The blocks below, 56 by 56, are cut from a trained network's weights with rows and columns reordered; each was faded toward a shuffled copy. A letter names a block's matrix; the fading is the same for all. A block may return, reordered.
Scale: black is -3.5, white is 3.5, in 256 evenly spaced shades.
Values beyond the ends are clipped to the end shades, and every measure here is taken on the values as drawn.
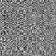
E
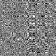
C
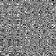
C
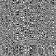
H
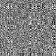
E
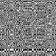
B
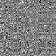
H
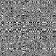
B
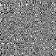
C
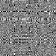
B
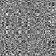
E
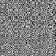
H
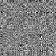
H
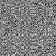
H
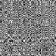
E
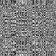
E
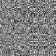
E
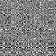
B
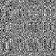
E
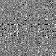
H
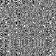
H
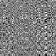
E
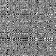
B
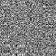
C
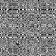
B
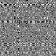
B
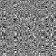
E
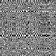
B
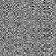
E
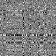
B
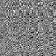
E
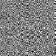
E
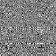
B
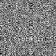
C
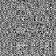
H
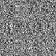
C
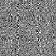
H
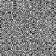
C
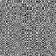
E
